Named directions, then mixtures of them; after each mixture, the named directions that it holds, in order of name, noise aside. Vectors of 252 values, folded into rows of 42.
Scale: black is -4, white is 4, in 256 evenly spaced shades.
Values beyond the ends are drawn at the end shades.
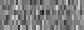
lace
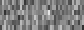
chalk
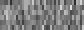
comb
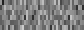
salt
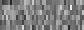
comb, salt.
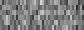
lace, salt.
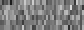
comb, salt.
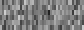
chalk.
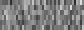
comb.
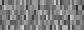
salt.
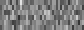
chalk, salt.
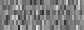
lace.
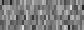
comb, salt.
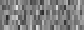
lace.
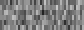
comb, lace.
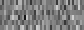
lace, salt.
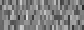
chalk, salt.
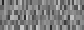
lace, salt.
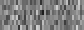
lace.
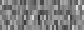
lace, salt.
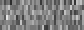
chalk, comb.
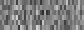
lace.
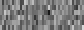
chalk.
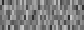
salt.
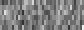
chalk, comb.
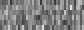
comb, lace.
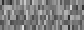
comb, salt.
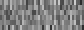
comb, salt.
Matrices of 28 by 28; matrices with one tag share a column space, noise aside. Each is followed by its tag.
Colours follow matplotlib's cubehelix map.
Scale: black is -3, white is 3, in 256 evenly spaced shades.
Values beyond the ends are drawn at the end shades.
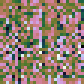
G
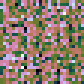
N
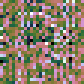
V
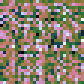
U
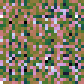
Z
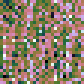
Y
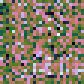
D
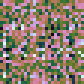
G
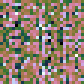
V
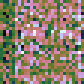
U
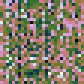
Z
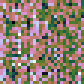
Z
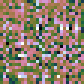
G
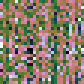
G
